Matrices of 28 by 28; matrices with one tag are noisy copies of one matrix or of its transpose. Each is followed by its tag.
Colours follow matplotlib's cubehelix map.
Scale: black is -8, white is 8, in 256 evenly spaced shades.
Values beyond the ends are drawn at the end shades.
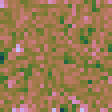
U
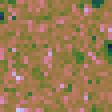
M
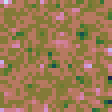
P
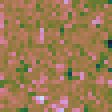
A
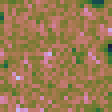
M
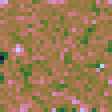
U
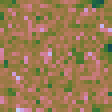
M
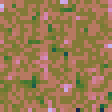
P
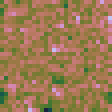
M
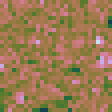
A
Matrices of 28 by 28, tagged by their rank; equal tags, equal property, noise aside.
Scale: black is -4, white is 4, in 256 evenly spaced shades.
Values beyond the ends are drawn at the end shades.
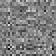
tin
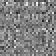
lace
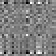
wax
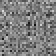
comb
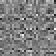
tin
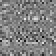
lace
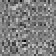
comb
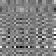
wax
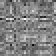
wax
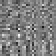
lace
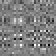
wax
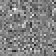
comb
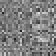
tin
